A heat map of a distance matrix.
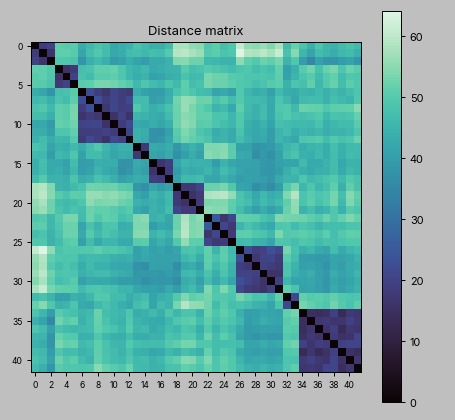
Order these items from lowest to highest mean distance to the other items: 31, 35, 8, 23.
35, 31, 8, 23
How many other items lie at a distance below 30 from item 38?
7
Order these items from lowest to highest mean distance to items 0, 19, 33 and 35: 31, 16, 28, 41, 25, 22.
41, 16, 28, 31, 25, 22
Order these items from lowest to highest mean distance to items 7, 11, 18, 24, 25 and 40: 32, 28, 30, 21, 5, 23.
23, 30, 28, 21, 32, 5
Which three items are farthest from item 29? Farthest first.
1, 0, 2
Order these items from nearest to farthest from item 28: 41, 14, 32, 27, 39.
27, 14, 39, 41, 32
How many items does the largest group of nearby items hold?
8
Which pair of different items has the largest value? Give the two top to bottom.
1, 26
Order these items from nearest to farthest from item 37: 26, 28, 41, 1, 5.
41, 28, 26, 1, 5
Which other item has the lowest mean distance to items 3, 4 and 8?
5
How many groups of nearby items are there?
10
